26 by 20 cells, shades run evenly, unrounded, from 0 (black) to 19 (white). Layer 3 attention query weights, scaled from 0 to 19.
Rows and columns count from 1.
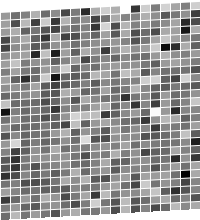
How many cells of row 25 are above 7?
15
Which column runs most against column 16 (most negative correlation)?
18
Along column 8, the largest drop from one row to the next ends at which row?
16
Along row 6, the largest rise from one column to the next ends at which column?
5
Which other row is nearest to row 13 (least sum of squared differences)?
21
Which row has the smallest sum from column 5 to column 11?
10
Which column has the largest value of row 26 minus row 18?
20
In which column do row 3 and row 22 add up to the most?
13
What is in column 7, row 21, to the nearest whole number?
9
